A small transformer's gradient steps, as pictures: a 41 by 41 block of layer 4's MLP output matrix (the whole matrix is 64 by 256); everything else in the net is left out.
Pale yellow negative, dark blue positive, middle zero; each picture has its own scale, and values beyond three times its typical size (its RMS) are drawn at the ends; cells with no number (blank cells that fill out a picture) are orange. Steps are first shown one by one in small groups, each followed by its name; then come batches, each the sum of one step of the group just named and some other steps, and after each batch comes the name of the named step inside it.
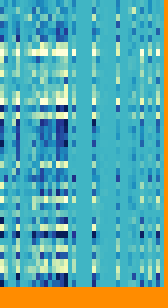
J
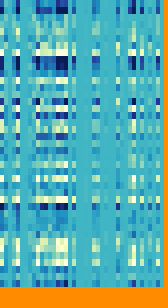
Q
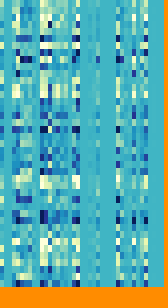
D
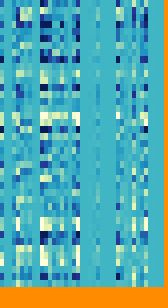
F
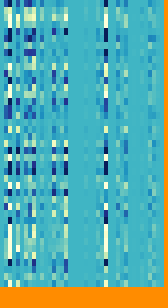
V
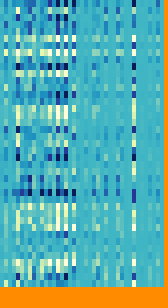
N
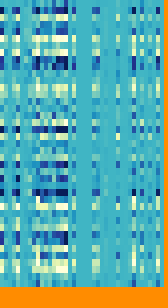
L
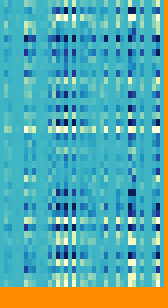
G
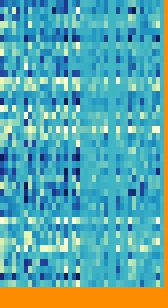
G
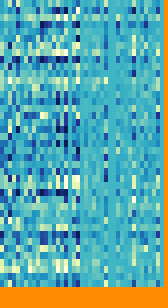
L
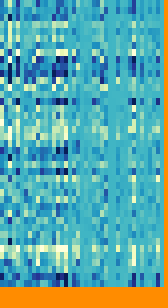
Q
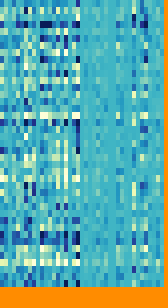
F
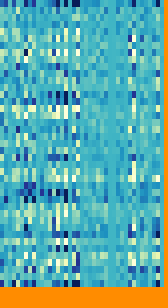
N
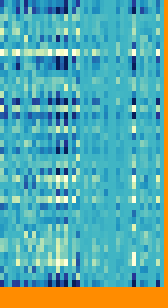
Q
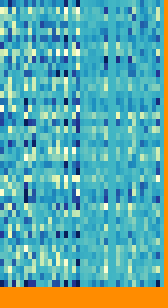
F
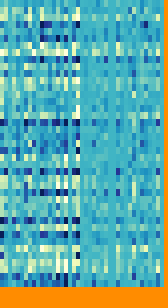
J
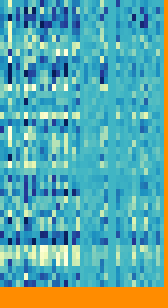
F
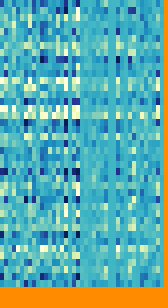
F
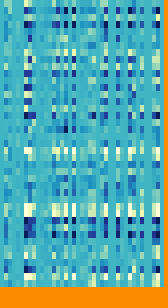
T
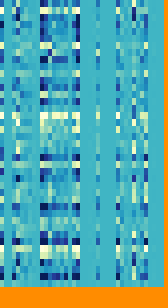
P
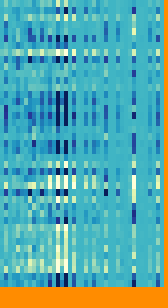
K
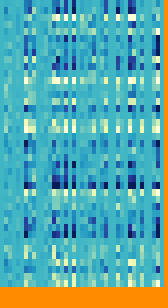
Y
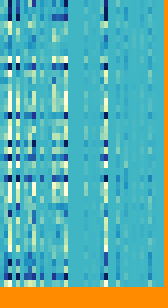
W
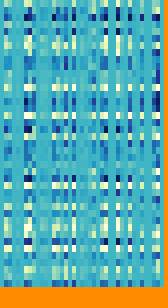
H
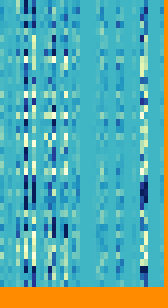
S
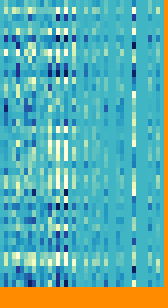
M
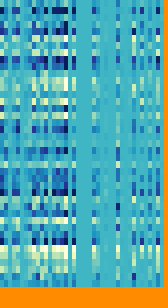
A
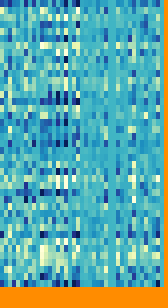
K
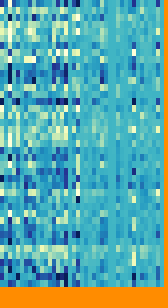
Y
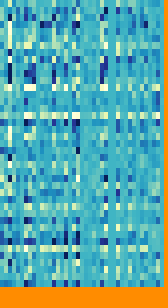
H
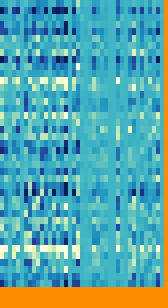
A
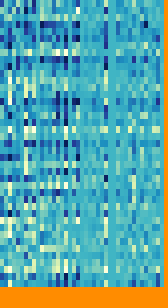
K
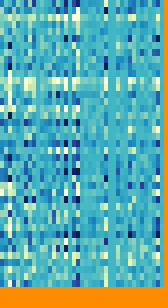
Y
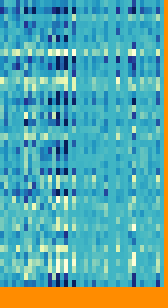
K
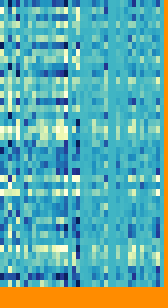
W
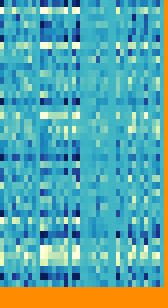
P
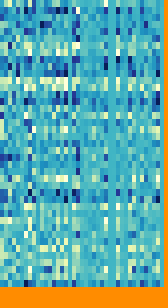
H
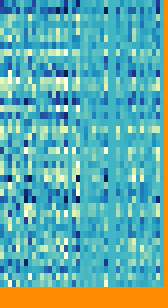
T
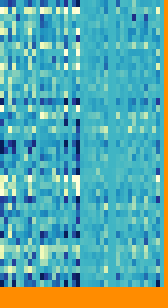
P
